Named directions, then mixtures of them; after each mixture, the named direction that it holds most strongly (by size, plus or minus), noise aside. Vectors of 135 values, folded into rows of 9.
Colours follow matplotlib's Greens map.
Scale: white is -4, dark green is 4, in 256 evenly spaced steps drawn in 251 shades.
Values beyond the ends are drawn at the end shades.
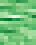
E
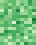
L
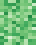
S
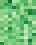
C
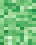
S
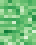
L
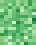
L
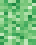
S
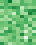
C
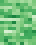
E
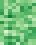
S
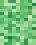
S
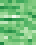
E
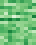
E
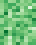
S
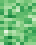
L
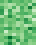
S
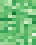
C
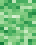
C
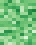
L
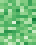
L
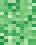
S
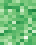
L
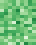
L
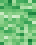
C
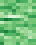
E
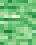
E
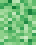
C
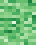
L
